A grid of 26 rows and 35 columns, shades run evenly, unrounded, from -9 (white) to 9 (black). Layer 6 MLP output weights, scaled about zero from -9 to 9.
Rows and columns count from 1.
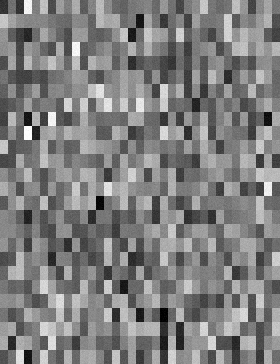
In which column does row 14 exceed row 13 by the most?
33
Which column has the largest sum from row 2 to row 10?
24
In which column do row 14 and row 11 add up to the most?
28
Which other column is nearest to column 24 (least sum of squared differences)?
5
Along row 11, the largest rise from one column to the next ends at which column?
2
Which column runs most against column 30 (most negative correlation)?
3
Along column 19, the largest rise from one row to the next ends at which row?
13
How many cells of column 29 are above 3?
3
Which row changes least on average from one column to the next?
17
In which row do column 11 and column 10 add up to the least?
22
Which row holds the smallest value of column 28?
26
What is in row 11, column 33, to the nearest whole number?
-5
